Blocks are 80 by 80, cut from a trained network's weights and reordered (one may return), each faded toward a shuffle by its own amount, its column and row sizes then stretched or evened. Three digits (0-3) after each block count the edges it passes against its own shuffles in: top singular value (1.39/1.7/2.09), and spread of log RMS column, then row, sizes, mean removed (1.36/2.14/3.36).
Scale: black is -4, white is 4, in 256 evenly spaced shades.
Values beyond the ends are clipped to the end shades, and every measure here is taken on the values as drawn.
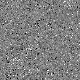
0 1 1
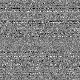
2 0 2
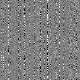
2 3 0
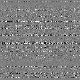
1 1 3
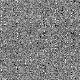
0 2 0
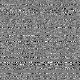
1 0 3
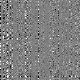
3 3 1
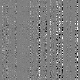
2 3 1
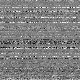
3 0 3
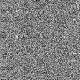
2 0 1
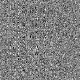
1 2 0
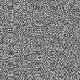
3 0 0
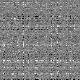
3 2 2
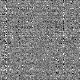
1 2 1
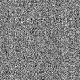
2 0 1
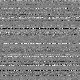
3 0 3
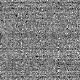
2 2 0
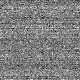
2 1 1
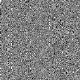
1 2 0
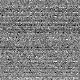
3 1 2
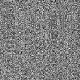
2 1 0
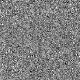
1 1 1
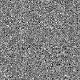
1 1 1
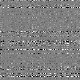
3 1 3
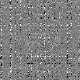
1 3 2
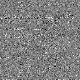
0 1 2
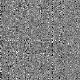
1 2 1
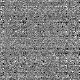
2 2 1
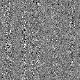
0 2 0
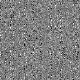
1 2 0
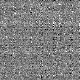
1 2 1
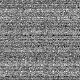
3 1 1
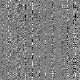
2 3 1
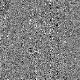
0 2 0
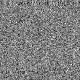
1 0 1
